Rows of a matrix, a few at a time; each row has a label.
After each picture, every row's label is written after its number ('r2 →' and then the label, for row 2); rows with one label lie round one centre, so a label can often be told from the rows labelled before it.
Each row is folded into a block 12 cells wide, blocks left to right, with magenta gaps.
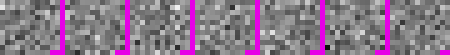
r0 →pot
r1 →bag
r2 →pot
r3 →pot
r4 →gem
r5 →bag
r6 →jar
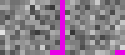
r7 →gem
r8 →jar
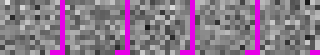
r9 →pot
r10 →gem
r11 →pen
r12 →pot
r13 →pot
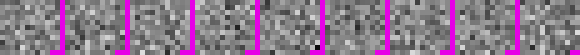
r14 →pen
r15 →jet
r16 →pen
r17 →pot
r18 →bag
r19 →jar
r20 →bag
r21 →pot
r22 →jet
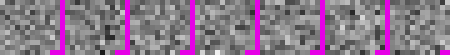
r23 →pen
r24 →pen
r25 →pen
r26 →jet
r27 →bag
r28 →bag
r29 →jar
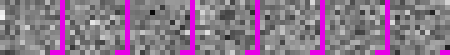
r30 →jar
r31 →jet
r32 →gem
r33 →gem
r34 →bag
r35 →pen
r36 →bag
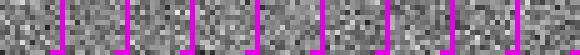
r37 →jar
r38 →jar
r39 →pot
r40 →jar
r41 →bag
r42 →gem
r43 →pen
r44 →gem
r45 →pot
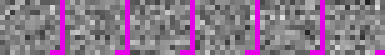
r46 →pen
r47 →gem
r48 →jar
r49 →pen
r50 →bag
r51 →pen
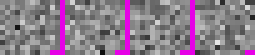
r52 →pen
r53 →pen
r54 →gem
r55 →jar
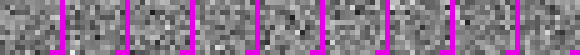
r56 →bag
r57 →gem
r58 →gem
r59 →pen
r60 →bag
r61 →pen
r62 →pot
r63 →jar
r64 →gem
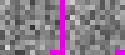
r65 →pot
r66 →pot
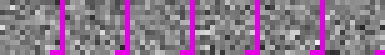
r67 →pen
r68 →jet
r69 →jet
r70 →gem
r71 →bag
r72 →jar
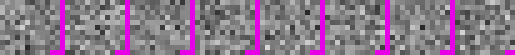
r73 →pot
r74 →jar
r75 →jar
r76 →gem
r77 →jar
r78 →jet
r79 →gem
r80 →gem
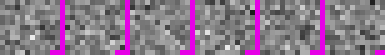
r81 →bag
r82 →bag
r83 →bag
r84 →gem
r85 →pen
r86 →pen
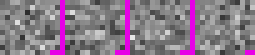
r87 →bag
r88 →bag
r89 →bag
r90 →jet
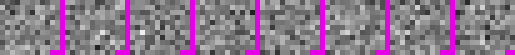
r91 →pen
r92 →bag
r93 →gem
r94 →gem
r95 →gem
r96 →pen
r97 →pen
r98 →gem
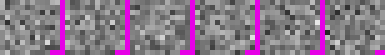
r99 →jet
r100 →jar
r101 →bag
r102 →bag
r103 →bag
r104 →pen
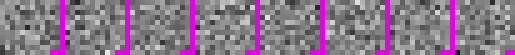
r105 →bag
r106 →pen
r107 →jet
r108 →gem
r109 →pot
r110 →gem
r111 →pot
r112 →jar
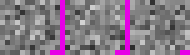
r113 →bag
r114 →bag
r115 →gem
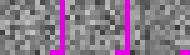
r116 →pen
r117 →pot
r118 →jar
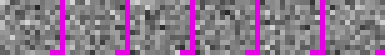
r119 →pot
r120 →pot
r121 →pot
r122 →pen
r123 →jet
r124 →bag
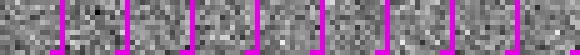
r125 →bag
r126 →gem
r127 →pen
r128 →bag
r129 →jar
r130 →pot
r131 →jet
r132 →jar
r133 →bag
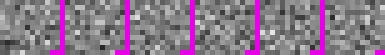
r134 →bag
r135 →pen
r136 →jet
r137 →bag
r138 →gem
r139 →pen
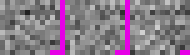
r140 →gem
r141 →gem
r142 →gem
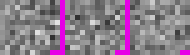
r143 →jet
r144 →pot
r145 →bag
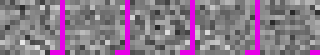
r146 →jar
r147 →gem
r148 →bag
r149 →gem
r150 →gem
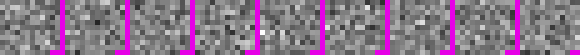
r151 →jet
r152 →gem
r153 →jet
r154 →jar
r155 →gem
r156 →pen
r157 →pot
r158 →gem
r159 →jar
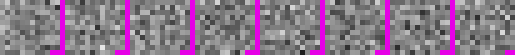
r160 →pot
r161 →jar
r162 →gem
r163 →pot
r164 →bag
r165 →pot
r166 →pen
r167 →pot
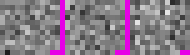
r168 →jar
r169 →pot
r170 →pen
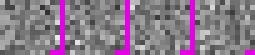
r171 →jar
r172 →jet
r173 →pot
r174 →gem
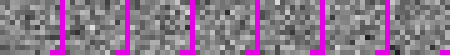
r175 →bag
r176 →jar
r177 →jar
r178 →pen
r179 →gem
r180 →pen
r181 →jar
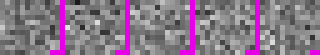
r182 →pot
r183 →pen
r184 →jet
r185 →pen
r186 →jet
